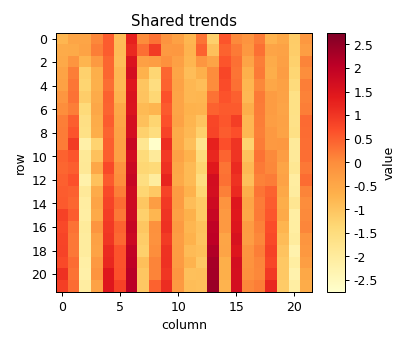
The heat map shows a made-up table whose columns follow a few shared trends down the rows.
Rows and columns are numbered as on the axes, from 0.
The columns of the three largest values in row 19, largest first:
13, 6, 15
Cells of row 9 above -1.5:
17
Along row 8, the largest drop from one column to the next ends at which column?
7
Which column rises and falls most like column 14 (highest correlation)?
19
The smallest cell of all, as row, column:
9, 8
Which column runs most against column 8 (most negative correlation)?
21
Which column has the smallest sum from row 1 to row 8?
20
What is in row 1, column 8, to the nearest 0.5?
1
